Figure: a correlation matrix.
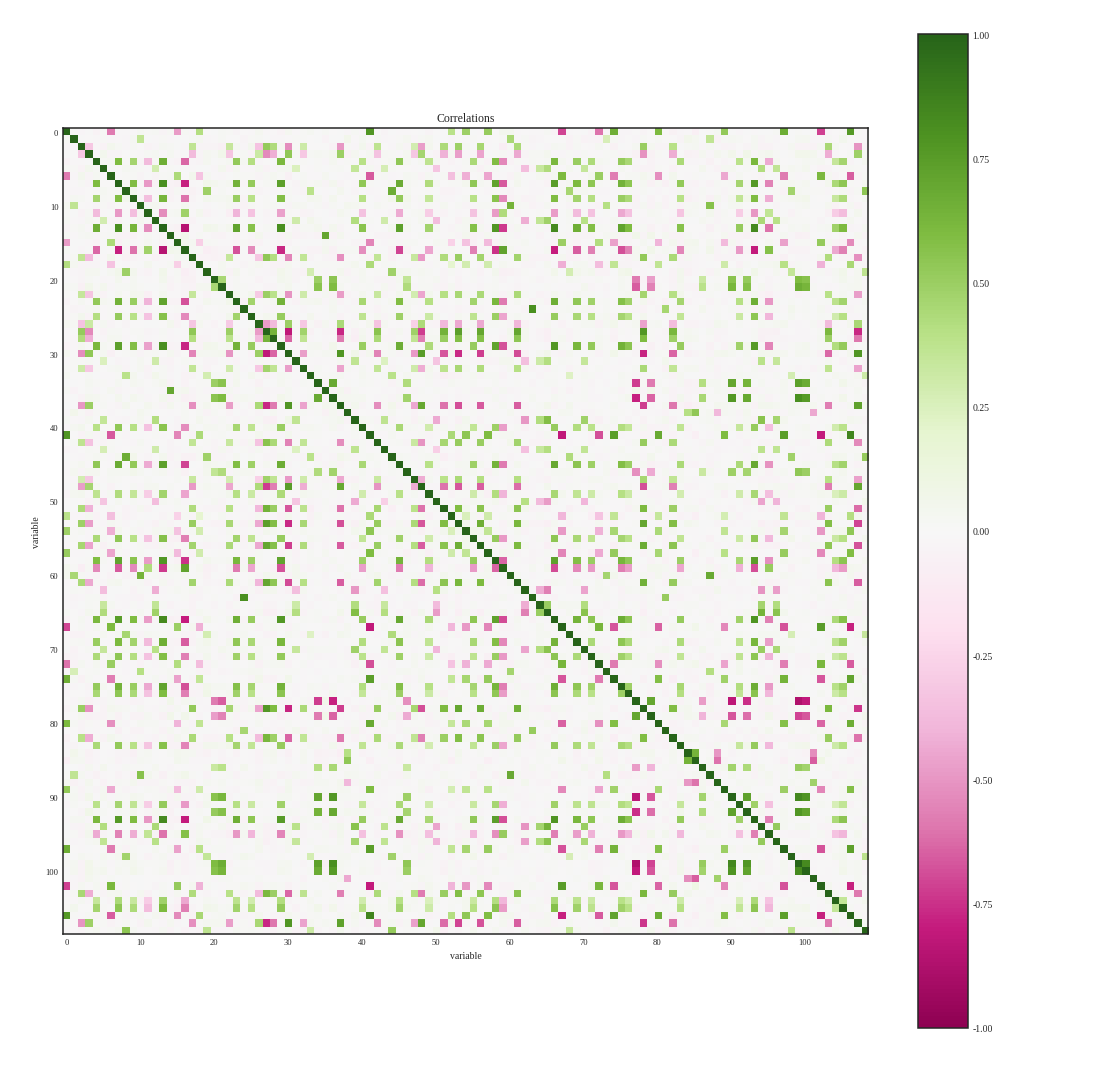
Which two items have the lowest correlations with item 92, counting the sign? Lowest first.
77, 79
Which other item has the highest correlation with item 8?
44
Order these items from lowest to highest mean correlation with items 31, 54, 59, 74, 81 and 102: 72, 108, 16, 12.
72, 108, 12, 16
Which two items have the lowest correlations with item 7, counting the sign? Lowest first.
16, 59
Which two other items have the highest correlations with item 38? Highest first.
85, 84
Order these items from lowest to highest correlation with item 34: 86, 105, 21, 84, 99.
84, 105, 86, 21, 99
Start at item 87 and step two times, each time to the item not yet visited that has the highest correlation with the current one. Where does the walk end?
10
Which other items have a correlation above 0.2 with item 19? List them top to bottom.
8, 33, 44, 68, 98, 108
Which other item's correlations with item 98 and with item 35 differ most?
14
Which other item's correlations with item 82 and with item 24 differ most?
63
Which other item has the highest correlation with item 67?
102
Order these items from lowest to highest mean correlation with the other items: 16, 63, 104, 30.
16, 30, 63, 104
